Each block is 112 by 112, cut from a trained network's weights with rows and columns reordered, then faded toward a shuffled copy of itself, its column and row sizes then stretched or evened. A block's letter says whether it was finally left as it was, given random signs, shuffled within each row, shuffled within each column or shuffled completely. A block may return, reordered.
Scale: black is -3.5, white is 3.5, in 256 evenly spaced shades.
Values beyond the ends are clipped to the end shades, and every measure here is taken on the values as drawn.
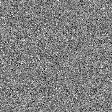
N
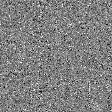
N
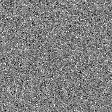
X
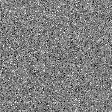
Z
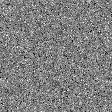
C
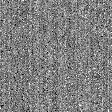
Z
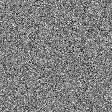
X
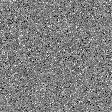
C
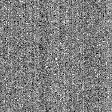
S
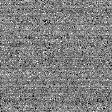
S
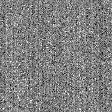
S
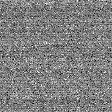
S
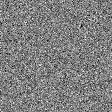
C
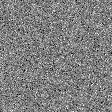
C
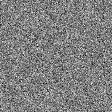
Z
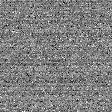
X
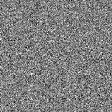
S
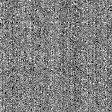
S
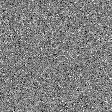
X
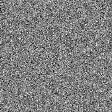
Z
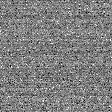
X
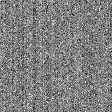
Z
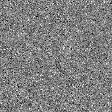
N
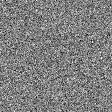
C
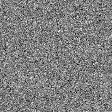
Z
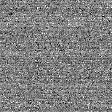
S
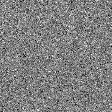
N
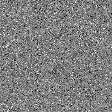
Z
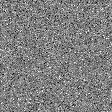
C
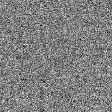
S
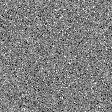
C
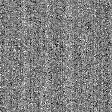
S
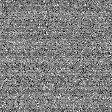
S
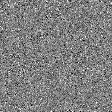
N
